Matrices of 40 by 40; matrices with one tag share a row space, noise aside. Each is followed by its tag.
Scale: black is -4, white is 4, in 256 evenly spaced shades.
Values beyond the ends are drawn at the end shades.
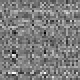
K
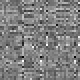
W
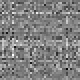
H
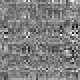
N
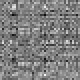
K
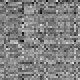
W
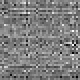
N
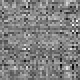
N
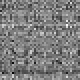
H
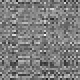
K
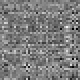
N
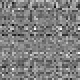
H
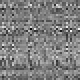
H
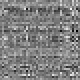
N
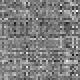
N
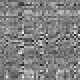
W
